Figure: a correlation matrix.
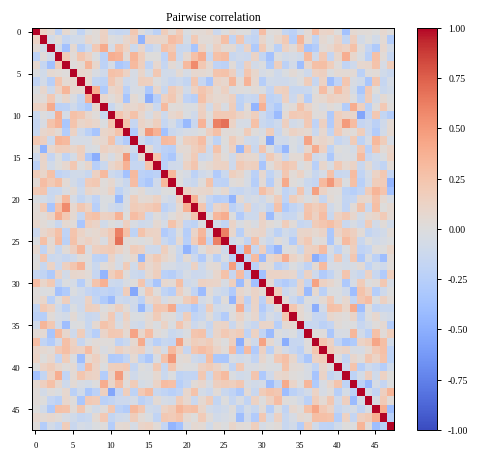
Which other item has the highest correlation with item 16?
12
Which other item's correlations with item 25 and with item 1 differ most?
11
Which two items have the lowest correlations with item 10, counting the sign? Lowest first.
43, 32
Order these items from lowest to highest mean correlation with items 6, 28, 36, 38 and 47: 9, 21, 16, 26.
9, 16, 21, 26
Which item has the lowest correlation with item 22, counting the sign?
31
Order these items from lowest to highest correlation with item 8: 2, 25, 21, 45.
21, 45, 25, 2
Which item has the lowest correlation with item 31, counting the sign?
13
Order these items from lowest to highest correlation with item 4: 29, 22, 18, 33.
33, 29, 18, 22
